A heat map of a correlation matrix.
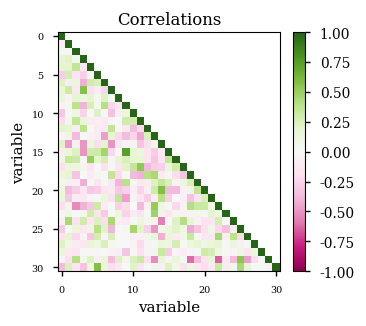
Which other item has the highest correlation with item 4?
16
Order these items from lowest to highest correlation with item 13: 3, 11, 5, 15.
11, 15, 5, 3
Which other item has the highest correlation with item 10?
25
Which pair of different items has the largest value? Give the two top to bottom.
9, 15
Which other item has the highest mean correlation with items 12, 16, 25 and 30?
5
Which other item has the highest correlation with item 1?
24
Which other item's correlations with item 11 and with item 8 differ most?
17
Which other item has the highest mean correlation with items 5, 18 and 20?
22
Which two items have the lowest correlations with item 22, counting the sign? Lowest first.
29, 2
